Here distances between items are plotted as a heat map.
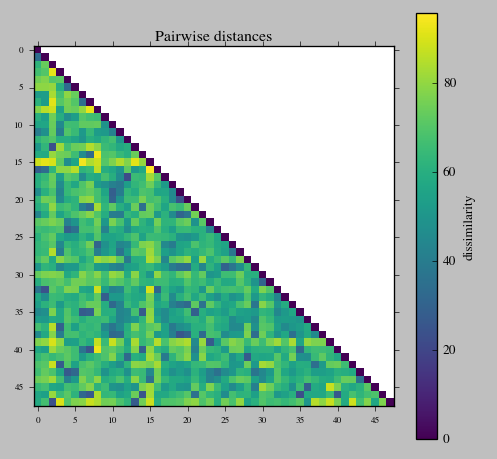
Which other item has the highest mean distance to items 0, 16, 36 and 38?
15
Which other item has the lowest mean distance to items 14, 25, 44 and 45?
29
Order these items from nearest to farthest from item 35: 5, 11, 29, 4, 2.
11, 29, 5, 4, 2
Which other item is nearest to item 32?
1
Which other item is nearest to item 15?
44
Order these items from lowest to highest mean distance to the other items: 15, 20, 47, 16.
20, 16, 47, 15
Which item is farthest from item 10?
39
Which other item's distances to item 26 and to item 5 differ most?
8
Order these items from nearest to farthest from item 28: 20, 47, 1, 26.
47, 26, 1, 20
